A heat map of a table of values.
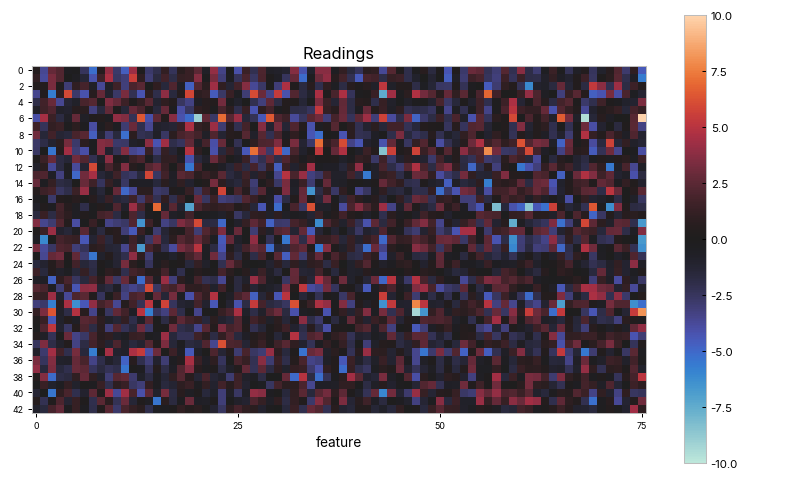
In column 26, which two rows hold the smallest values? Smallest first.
10, 3
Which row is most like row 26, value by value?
40
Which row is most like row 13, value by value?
27
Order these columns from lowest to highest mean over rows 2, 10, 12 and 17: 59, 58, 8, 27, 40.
59, 58, 8, 27, 40
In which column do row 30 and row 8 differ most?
75
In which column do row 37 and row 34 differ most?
23
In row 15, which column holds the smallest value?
34
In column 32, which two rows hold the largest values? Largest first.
29, 33
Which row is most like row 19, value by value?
22
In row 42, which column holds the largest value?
74
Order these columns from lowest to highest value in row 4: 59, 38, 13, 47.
47, 13, 38, 59
